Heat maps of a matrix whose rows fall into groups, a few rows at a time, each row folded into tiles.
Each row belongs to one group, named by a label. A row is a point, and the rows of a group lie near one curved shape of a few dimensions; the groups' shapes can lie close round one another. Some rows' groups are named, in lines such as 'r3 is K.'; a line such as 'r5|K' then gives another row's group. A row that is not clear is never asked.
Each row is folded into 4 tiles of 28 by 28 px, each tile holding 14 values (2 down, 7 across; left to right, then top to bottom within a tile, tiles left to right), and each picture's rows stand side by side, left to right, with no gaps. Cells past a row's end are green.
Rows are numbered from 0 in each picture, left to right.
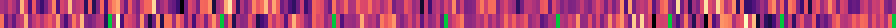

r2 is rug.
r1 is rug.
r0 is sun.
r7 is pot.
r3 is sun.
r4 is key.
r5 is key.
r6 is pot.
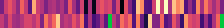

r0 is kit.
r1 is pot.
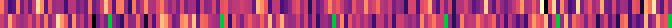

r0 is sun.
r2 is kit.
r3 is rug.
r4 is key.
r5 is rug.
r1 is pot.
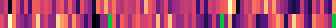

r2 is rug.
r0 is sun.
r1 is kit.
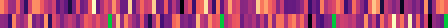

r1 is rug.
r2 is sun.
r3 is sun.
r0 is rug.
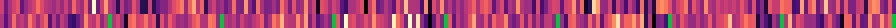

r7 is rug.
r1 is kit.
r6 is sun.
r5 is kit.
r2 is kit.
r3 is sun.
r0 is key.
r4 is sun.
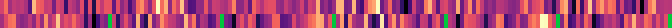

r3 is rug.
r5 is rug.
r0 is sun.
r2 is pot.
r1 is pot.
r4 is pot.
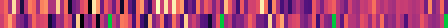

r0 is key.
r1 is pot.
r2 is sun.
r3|key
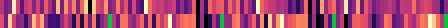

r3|pot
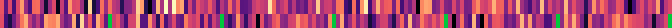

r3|rug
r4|pot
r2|pot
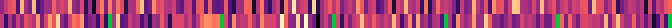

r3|sun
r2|sun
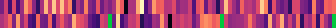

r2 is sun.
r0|pot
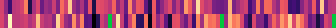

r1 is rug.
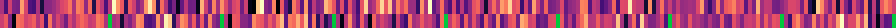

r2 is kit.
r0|kit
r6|pot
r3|pot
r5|sun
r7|kit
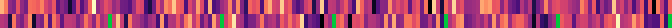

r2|key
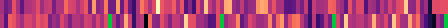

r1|pot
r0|key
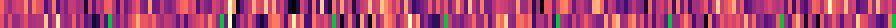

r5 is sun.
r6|pot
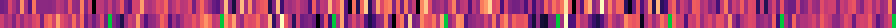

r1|pot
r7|key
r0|kit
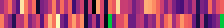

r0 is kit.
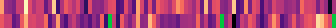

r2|pot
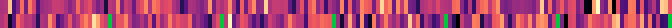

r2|rug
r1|key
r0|pot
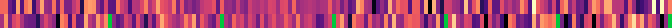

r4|rug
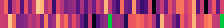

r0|sun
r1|kit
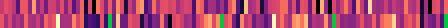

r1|rug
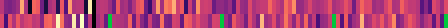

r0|sun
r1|pot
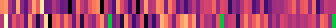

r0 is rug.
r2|kit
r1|pot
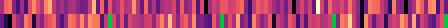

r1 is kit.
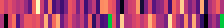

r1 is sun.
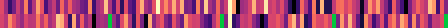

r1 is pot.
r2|rug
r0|sun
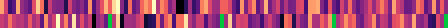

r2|rug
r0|sun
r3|key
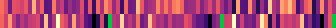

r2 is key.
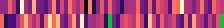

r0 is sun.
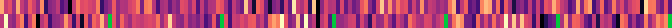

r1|kit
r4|sun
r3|pot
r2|sun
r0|rug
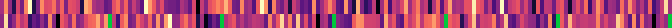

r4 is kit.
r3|kit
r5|sun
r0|rug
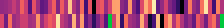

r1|rug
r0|sun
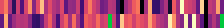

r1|sun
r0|rug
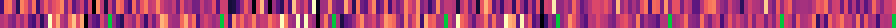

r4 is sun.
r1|pot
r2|sun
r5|key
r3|kit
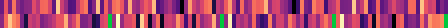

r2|rug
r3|rug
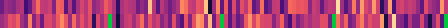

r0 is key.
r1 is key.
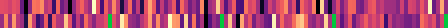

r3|key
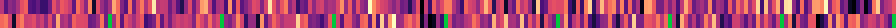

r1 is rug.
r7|rug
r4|sun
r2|pot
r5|rug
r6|key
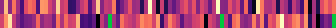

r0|key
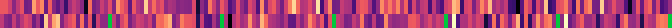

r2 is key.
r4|rug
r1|sun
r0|sun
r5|rug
